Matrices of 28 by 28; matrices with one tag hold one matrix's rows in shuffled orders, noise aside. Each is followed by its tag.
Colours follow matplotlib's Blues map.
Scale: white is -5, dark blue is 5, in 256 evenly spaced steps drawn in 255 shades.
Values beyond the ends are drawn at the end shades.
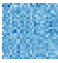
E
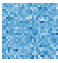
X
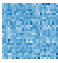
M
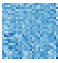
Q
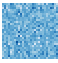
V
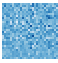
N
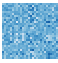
N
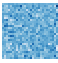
Q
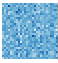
V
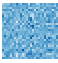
N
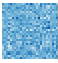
M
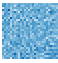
E
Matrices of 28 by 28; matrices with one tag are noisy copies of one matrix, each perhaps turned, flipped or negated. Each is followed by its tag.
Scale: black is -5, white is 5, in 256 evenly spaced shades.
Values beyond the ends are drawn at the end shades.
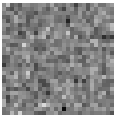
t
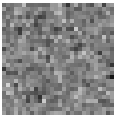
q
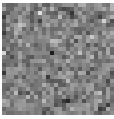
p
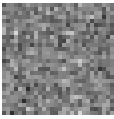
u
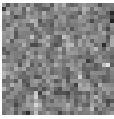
t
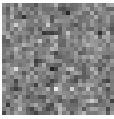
u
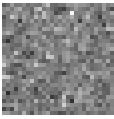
q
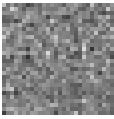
u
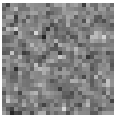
t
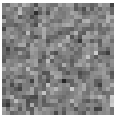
t
